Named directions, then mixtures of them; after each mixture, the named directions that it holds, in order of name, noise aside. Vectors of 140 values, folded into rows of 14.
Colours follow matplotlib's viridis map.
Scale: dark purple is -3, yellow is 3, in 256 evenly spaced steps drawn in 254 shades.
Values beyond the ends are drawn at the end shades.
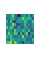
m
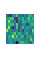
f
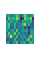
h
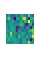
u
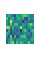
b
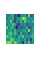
m, u.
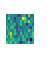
m, u.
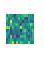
b.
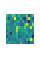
u.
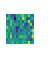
b, u.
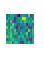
m, u.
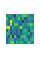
b.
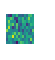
f.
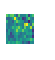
f, u.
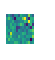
u.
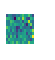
b, u.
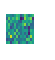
h.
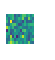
b, m.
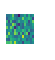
m.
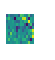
u.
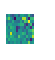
u.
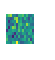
f.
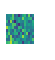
b, m.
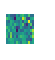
b, u.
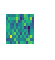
h.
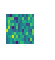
f.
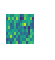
h.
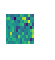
u.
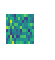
b.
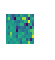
u.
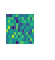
f.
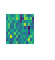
h.
